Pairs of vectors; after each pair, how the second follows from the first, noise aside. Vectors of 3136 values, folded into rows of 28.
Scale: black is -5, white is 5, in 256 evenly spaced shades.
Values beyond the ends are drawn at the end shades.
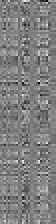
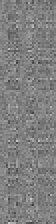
reversed, negated, shrunk.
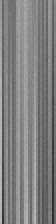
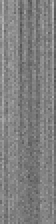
reversed, negated, shrunk.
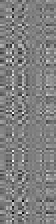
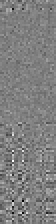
partly zeroed.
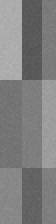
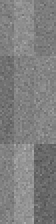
reversed, negated, shrunk.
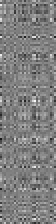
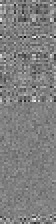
partly zeroed.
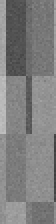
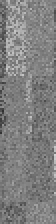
negated, partly zeroed.
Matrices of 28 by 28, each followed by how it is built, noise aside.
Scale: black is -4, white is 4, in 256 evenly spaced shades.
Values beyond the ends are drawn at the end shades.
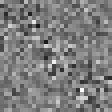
block diagonal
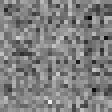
blocks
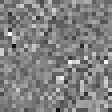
block diagonal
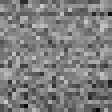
blocks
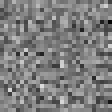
blocks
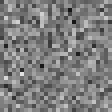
noise
